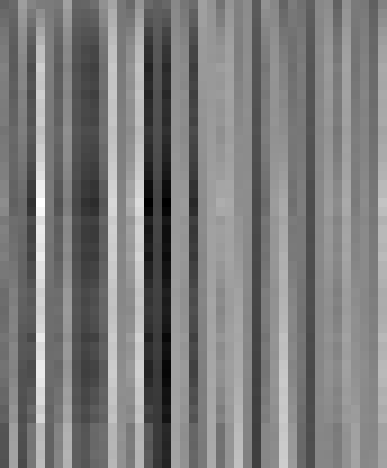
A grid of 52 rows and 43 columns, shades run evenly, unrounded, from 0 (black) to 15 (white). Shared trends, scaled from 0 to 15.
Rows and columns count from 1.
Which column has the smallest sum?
19
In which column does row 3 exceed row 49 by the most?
3
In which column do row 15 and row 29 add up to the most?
5
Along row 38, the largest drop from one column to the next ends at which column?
17
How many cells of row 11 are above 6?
31
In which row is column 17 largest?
1
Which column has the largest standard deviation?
32
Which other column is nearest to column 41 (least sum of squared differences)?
36
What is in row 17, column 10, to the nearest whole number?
4
